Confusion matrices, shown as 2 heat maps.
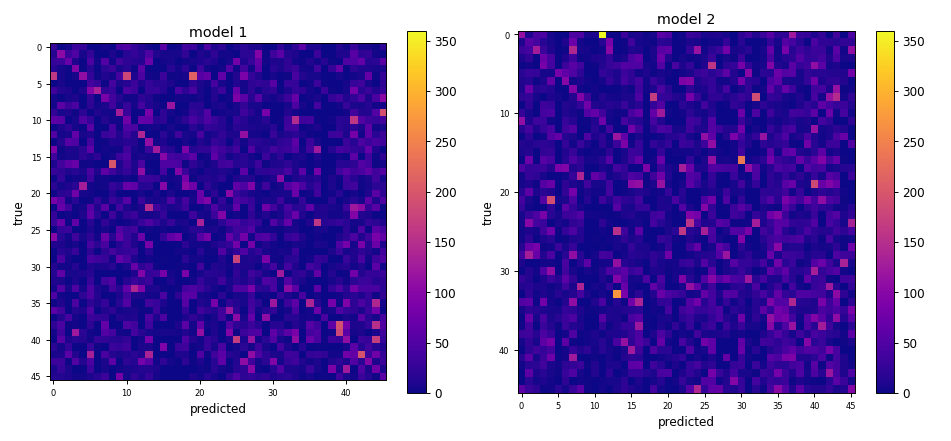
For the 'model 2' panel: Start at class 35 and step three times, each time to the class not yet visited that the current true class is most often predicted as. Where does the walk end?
23
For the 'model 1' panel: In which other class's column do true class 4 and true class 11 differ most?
19
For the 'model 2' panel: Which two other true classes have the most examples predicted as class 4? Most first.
21, 30
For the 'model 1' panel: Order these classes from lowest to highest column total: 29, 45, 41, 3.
29, 3, 45, 41
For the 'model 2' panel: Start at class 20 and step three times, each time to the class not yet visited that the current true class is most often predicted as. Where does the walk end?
42
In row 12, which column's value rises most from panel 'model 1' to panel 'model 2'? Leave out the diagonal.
40
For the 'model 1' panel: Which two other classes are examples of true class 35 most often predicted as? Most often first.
44, 30
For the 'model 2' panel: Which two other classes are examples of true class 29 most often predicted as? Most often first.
44, 13
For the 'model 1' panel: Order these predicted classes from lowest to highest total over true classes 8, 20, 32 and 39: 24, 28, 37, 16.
37, 28, 16, 24
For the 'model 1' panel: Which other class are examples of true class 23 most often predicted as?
41
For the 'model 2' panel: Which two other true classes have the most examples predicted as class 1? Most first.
28, 24
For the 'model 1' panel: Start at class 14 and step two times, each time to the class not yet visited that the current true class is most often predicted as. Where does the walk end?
24
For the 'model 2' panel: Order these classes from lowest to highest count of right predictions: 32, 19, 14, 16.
32, 16, 14, 19
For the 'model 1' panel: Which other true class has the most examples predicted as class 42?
22
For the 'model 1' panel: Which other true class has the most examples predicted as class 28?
1
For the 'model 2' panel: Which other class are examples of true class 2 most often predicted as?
7
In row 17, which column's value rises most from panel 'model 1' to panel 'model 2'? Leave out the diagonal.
22
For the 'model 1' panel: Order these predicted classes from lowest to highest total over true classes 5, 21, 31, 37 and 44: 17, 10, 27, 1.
17, 10, 1, 27
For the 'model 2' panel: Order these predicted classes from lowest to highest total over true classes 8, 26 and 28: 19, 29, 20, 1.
29, 19, 20, 1
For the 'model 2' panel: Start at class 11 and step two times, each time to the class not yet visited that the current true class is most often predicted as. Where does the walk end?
37
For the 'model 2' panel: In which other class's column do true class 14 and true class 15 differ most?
26
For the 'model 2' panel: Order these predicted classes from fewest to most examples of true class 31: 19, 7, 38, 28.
38, 7, 19, 28
